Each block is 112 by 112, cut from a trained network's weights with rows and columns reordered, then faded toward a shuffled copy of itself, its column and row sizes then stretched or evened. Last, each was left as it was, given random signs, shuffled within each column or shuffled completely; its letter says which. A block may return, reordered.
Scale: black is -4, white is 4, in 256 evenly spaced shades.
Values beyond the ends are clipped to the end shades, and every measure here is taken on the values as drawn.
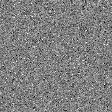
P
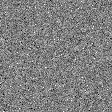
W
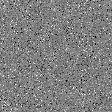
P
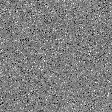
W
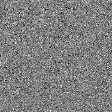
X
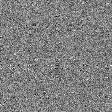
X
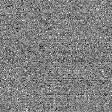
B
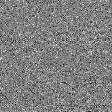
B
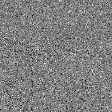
X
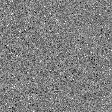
P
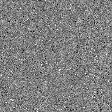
X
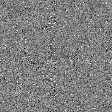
X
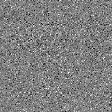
B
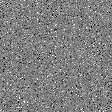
P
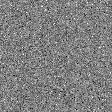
W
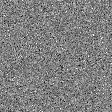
W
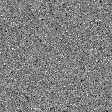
W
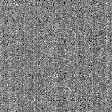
B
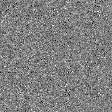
X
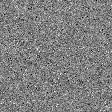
W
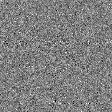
X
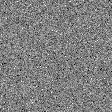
W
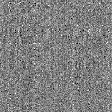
B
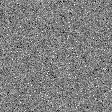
W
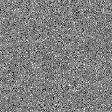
B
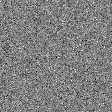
P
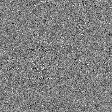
X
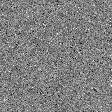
W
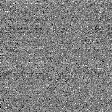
B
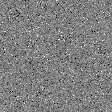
W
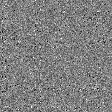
X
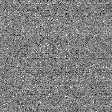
B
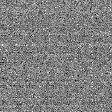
B
